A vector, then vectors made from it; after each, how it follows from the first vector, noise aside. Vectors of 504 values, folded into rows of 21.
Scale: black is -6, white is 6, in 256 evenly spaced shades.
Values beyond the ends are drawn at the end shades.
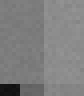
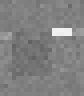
wrapped around, negated, partly zeroed.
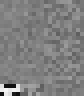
sign-scrambled.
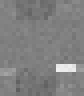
wrapped around, negated, partly zeroed.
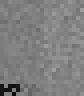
partly zeroed.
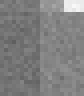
reversed, negated.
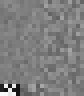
sign-scrambled.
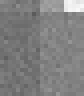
reversed, negated.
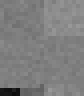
partly zeroed.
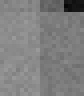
reversed.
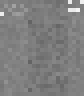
wrapped around, negated, partly zeroed.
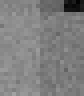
reversed.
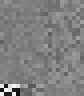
sign-scrambled.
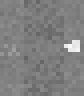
wrapped around, negated, partly zeroed.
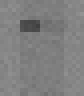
wrapped around, shrunk.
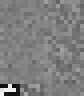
sign-scrambled.
